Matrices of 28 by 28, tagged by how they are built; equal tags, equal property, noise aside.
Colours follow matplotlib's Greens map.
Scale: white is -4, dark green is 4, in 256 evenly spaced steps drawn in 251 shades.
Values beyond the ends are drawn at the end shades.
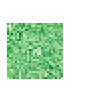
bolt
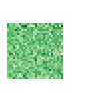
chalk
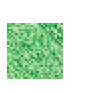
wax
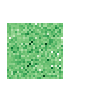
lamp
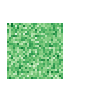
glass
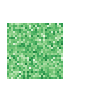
glass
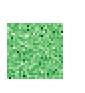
lamp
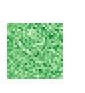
wax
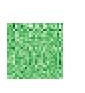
chalk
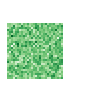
glass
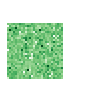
lamp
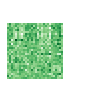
chalk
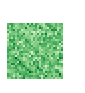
wax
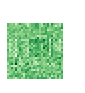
chalk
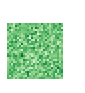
glass
